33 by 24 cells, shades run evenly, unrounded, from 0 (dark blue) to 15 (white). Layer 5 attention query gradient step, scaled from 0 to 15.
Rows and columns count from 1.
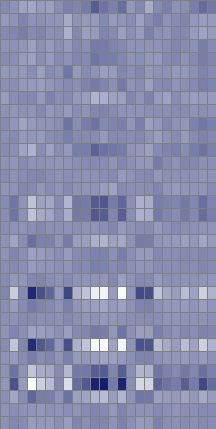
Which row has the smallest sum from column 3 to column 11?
23
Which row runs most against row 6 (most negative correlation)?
3
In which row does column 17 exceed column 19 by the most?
30
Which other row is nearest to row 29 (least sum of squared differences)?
17
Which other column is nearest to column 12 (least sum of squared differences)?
11
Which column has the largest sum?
4
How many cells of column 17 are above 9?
5
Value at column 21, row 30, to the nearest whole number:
4
